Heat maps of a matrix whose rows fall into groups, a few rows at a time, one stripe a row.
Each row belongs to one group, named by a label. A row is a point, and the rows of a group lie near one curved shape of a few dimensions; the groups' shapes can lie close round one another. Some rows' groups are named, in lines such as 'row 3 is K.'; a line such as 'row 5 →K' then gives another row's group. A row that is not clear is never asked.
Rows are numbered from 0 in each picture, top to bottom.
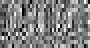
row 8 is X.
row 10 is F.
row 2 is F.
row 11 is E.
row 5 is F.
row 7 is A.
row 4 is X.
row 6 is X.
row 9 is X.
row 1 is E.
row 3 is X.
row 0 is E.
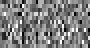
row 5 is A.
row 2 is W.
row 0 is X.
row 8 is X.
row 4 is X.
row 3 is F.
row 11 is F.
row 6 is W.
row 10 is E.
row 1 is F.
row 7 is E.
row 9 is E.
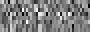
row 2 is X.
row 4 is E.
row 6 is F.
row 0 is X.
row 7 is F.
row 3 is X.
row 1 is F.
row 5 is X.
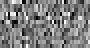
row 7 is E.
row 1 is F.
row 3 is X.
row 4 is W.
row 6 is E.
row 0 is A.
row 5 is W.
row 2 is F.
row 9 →X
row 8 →F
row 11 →X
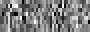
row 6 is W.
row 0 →A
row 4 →F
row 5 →F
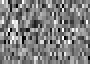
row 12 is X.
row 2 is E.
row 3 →A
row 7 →W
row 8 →X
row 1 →E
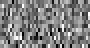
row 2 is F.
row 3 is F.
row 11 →E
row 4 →E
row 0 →E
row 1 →X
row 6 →E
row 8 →X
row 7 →W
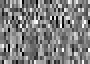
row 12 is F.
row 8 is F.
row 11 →X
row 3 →E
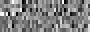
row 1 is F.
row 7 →F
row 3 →X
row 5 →E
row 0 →A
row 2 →A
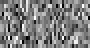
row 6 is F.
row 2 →X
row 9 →W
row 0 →X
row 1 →E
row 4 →F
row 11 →F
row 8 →W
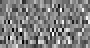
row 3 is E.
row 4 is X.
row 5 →F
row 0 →F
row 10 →X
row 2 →E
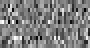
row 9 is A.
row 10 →E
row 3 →W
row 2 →E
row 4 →F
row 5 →X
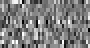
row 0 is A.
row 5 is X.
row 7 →F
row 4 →F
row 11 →E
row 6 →X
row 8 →X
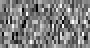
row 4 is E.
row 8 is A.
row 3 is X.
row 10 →A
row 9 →E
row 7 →A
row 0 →F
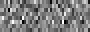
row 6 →E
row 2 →X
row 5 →A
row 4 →X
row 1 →W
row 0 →F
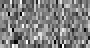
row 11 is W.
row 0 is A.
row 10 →W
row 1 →A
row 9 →F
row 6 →X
